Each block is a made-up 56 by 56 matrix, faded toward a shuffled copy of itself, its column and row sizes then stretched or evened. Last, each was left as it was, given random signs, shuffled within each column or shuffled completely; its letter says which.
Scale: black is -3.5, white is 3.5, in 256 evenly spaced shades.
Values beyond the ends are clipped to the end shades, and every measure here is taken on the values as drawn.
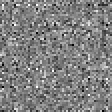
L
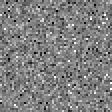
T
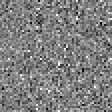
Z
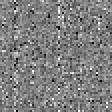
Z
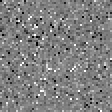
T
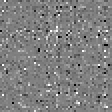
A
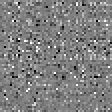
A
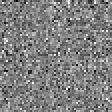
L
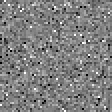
T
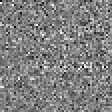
L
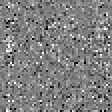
L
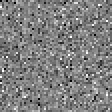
Z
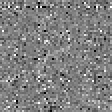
L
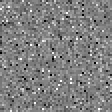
T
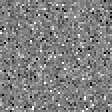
T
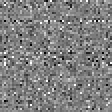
A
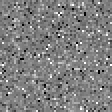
T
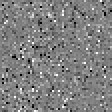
Z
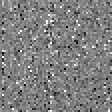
Z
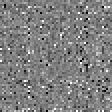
A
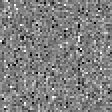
Z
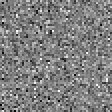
Z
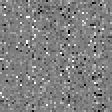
Z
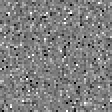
T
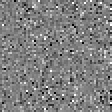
Z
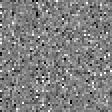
Z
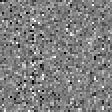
Z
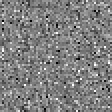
Z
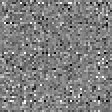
L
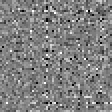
L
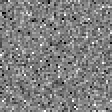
T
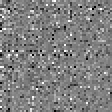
A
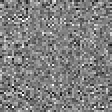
A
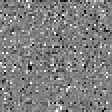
L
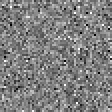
Z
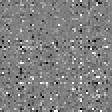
L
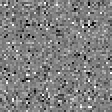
A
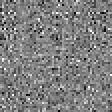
A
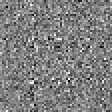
A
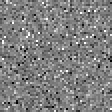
T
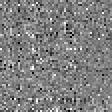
A
